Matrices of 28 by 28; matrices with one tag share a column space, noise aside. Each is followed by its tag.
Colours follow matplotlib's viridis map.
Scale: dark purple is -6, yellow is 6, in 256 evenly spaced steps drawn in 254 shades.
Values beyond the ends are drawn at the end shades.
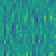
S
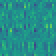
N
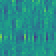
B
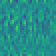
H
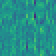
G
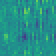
B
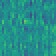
G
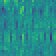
B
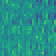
G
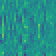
S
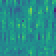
B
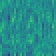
S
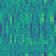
S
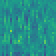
S
